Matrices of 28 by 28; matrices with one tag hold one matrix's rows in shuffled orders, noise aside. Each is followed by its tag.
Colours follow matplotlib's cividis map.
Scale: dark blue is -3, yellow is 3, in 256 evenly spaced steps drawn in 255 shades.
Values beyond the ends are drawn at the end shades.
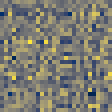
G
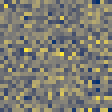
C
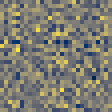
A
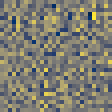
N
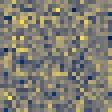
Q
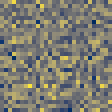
G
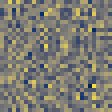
N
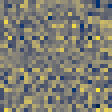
C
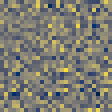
A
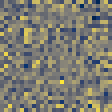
C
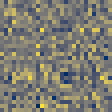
G
